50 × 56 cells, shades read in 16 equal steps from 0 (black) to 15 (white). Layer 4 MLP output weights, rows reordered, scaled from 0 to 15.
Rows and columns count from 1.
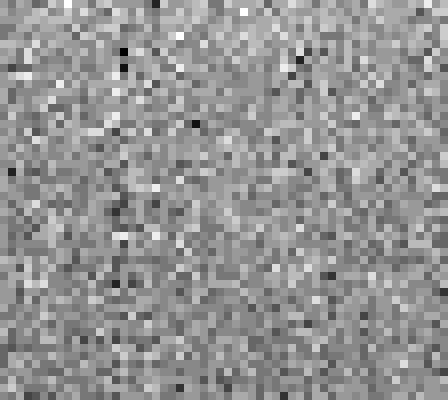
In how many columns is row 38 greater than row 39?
24
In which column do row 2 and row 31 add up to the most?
23
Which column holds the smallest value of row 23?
48
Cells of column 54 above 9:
15
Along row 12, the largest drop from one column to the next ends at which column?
42
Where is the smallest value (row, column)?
7, 16
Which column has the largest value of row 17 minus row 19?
13
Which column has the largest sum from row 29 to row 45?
6
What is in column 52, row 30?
10
